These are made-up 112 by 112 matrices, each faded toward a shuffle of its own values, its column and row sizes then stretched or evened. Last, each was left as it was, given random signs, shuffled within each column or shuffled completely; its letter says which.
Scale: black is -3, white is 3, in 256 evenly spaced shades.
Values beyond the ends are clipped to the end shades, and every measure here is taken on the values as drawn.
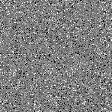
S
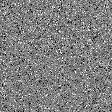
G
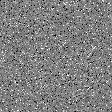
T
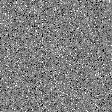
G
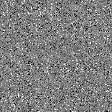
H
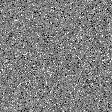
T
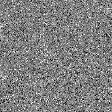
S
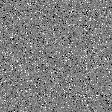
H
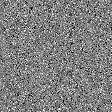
G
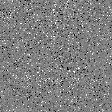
S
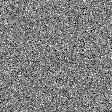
T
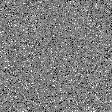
H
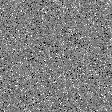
T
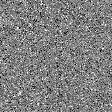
G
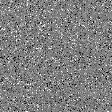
H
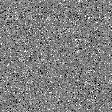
S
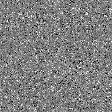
H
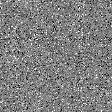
H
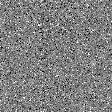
H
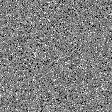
T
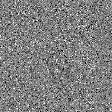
S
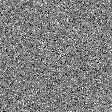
T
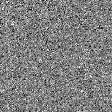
S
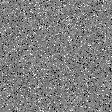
T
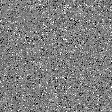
H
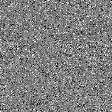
S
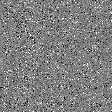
S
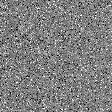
G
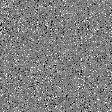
H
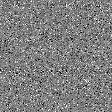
H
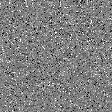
S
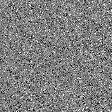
G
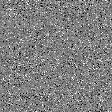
S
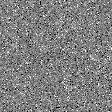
G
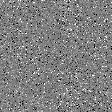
H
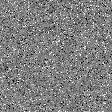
T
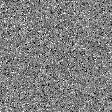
G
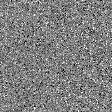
G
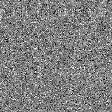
S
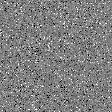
H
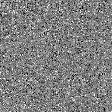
S
